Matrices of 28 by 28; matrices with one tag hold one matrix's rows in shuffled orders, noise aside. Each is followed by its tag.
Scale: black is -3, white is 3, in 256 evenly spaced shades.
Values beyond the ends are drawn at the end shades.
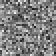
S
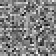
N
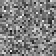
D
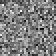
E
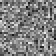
E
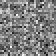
N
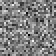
E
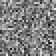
D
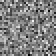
E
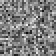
N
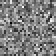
D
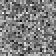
S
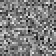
E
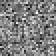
N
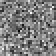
S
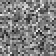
N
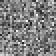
N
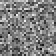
N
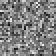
N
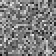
E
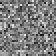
E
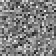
S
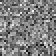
E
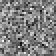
S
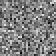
D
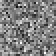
S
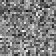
N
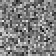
S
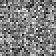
N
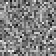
D
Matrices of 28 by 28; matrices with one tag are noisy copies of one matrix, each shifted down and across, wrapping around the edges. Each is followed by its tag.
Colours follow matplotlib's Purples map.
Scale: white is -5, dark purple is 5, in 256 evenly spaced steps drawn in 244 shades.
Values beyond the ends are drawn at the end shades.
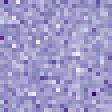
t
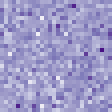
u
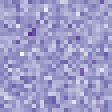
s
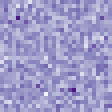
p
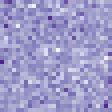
t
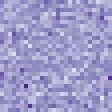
s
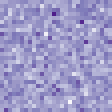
s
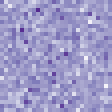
u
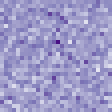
t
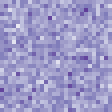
p
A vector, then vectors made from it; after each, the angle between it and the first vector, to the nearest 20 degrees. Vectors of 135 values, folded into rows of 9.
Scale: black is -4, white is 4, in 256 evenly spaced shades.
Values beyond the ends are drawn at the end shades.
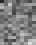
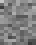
160 degrees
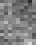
60 degrees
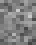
120 degrees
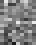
100 degrees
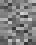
120 degrees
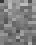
80 degrees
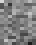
160 degrees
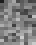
60 degrees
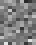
80 degrees
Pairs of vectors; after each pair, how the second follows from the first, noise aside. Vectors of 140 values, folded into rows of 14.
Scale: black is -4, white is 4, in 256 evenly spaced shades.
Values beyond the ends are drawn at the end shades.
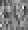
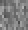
shrunk.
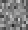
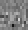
partly zeroed.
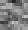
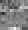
reversed, negated, partly zeroed.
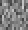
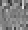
partly zeroed.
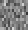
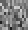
wrapped around, negated.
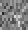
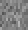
shrunk.
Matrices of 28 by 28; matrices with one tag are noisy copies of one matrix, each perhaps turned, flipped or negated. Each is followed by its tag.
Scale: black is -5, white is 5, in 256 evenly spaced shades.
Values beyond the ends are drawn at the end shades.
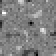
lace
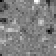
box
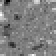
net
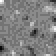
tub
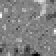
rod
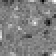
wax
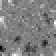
net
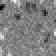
net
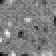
wax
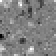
box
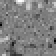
rod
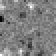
box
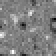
lace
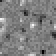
lace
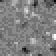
box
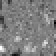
net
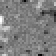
rod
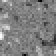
rod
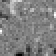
rod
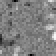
rod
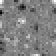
wax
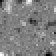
tub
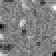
tub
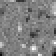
wax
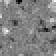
box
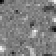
tub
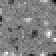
wax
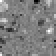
box
